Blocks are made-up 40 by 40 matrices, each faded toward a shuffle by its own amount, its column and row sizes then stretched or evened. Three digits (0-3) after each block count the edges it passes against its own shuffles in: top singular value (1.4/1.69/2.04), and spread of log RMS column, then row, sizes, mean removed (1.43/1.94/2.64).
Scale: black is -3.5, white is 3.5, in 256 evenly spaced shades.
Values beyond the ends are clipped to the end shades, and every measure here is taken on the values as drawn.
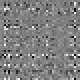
3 2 3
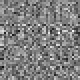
3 0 2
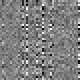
3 3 0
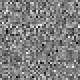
2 0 1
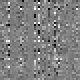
2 3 1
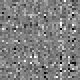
2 2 1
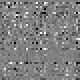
0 2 3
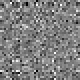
3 1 1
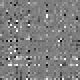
1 2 2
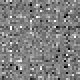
0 2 2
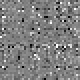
1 2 2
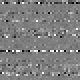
2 0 3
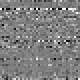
2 0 3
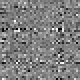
2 1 2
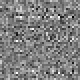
2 1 1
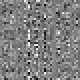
2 3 0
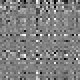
3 2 3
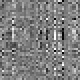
3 3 1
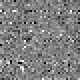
0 0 2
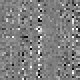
2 3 1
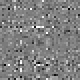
2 1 2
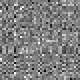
3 1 0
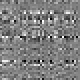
3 1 3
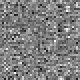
2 1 0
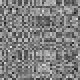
3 0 0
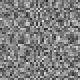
3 1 0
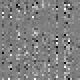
0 3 1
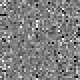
0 2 0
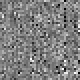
2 2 0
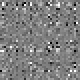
2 2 2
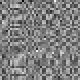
3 0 0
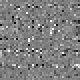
2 1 2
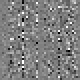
1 3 0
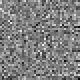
2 1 0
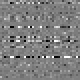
3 0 3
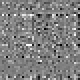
2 1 3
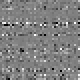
2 2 3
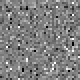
0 2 0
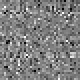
2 1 1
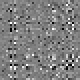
3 2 2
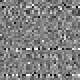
3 0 2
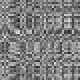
3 1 2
